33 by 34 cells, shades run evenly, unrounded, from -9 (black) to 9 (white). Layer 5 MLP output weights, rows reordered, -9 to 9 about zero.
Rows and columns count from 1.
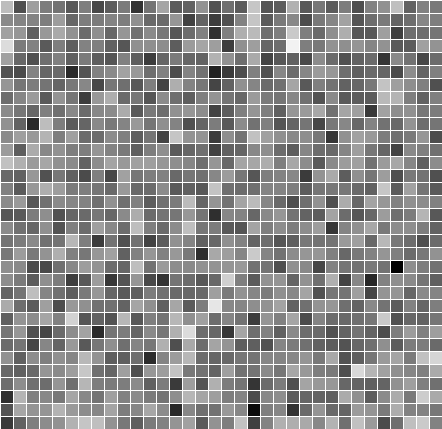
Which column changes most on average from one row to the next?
17
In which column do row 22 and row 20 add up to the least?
16
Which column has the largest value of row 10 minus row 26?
4
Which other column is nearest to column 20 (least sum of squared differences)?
1
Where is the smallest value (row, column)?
21, 31
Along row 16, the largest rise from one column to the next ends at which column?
27
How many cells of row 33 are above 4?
6
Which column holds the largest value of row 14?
26
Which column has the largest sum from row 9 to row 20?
30
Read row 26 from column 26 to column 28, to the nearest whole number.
-3 -2 -1
